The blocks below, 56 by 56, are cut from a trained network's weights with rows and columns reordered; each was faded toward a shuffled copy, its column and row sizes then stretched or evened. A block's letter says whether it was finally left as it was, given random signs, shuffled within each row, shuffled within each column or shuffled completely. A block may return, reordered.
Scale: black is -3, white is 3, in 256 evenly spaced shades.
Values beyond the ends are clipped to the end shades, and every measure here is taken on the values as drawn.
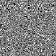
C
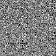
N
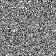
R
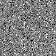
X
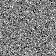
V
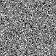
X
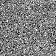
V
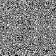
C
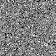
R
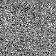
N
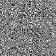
C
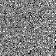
N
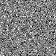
R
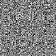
C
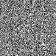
X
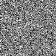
X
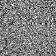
N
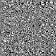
C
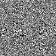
N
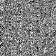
X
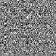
C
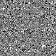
N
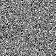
X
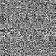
C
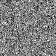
V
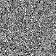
X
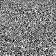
R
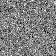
V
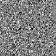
N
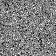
V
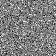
V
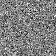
V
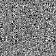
N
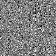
X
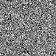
N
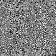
X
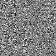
X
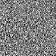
C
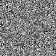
X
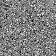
V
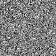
R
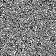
V
